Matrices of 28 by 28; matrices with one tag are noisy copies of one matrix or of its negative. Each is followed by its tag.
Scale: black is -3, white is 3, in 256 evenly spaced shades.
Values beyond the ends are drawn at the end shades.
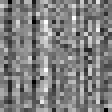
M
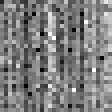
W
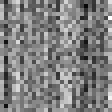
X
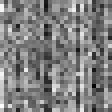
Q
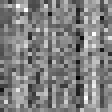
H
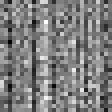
M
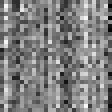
X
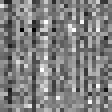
M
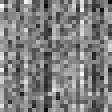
Q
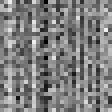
M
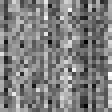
X
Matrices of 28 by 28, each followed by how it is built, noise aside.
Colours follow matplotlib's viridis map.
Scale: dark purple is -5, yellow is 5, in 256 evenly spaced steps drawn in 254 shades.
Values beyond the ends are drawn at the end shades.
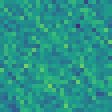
Toeplitz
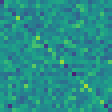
diagonal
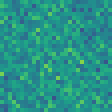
Toeplitz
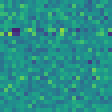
uneven rows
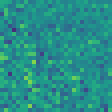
lower triangular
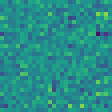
low rank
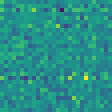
uneven rows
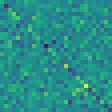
diagonal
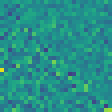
lower triangular
